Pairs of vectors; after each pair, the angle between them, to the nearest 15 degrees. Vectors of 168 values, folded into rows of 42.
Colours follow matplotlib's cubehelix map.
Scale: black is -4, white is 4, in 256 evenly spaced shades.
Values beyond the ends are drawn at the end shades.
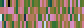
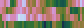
105 degrees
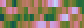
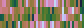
45 degrees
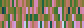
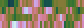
60 degrees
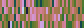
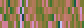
90 degrees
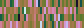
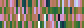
135 degrees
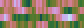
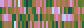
45 degrees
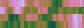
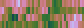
30 degrees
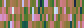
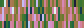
45 degrees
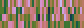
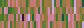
105 degrees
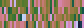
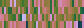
15 degrees
